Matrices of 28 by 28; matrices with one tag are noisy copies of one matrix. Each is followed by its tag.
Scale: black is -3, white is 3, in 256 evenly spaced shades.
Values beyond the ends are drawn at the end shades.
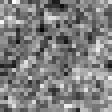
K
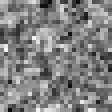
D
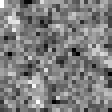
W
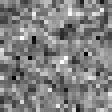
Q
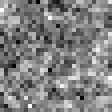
K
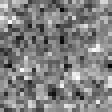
K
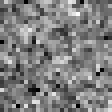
Q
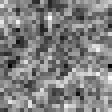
K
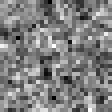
D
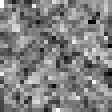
W
